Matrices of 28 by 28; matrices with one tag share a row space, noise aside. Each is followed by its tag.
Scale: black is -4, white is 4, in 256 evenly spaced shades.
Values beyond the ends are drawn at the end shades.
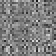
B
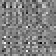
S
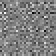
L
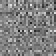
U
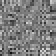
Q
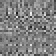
U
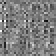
L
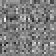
L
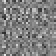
S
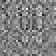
S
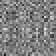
L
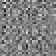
S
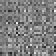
U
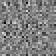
S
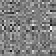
Q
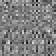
B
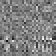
B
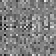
L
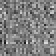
L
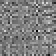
B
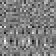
L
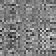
Q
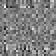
L
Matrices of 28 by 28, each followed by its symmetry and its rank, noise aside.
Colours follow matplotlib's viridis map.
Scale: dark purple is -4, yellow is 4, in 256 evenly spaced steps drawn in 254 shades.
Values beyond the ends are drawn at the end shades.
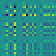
symmetric, rank one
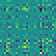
no symmetry, rank three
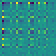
symmetric, rank one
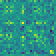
symmetric, rank three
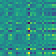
no symmetry, rank one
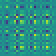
symmetric, rank one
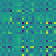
symmetric, rank two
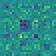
symmetric, rank three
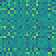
symmetric, rank three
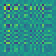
symmetric, rank one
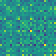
symmetric, rank three
